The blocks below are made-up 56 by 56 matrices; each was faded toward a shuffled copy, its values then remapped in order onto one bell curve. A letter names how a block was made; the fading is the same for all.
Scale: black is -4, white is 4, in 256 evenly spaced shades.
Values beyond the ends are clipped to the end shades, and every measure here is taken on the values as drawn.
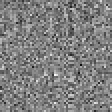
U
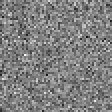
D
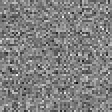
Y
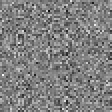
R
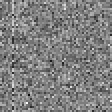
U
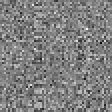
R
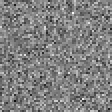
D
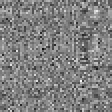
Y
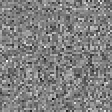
Y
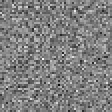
Y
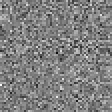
Y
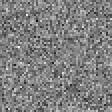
D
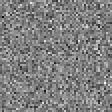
U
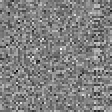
U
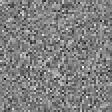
U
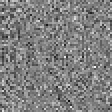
U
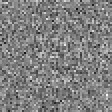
U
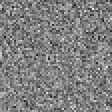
D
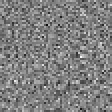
Y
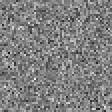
D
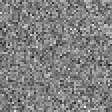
D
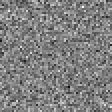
D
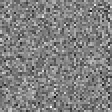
U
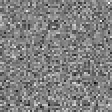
R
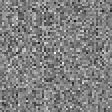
Y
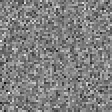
D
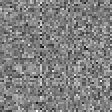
R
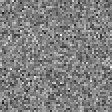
D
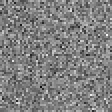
D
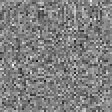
Y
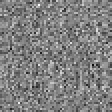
R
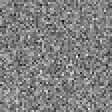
D
